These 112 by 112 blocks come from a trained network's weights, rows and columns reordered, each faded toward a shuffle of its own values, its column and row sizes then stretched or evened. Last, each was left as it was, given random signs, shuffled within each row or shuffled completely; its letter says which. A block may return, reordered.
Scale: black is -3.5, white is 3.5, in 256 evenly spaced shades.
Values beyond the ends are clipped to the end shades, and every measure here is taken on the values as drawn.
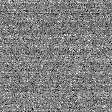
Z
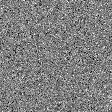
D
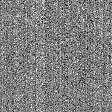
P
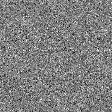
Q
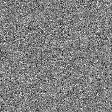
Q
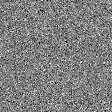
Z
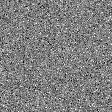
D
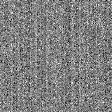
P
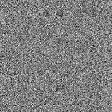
P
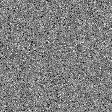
Z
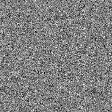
Q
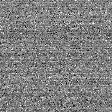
P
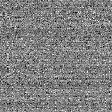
P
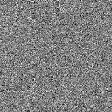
P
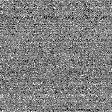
P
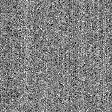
P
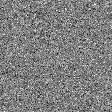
D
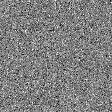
Z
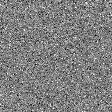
Z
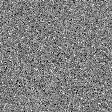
Z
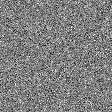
D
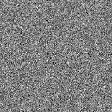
P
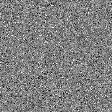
Q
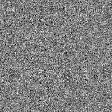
P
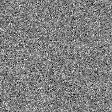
Q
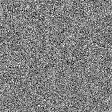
Z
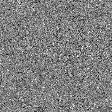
Q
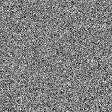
P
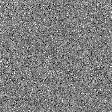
Q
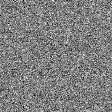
Q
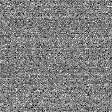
P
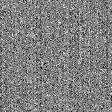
P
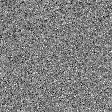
D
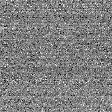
P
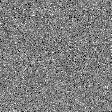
Q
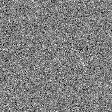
Q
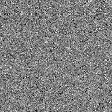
P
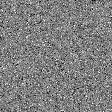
D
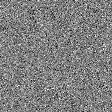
Z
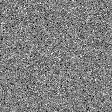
D
